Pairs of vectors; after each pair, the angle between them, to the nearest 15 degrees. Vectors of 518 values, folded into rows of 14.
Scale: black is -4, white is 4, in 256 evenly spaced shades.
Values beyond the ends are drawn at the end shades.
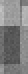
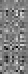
90 degrees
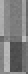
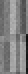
120 degrees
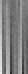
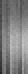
135 degrees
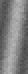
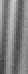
90 degrees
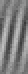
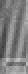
135 degrees
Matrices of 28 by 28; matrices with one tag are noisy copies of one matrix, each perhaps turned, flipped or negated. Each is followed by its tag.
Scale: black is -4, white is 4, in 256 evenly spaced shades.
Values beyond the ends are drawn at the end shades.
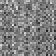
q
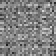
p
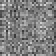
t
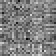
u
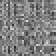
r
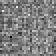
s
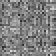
t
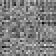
r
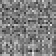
s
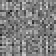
r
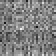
u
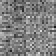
u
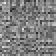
r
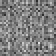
p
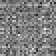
p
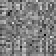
r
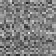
q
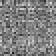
t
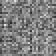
s
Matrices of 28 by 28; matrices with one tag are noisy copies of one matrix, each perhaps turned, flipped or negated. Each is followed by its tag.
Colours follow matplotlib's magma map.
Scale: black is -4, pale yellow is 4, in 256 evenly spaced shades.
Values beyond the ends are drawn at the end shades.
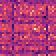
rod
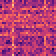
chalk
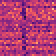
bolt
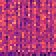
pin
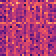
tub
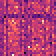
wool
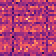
rod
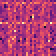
tub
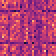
chalk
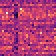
wool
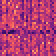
bolt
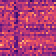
wool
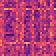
rod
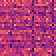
tub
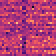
bolt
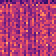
pin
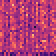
pin
